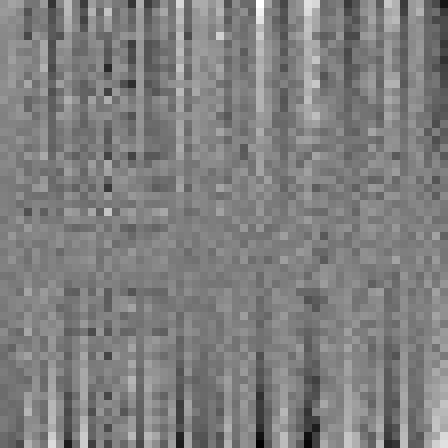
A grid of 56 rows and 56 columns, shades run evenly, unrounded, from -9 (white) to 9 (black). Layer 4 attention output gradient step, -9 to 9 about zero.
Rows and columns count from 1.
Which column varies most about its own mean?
33
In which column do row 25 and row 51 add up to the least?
56
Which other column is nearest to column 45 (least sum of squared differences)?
24
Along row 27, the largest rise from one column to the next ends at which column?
15
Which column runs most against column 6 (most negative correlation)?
20
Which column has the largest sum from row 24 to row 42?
40
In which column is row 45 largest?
14
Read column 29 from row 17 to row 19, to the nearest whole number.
-1 2 0
